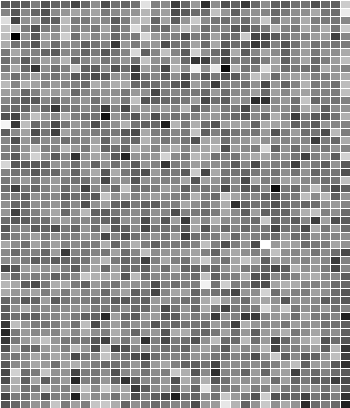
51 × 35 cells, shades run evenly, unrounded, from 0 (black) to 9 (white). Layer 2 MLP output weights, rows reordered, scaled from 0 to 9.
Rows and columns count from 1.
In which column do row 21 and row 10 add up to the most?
1
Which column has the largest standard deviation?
35
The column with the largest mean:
27
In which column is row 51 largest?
23
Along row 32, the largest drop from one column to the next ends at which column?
7
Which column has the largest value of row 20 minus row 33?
4
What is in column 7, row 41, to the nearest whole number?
5
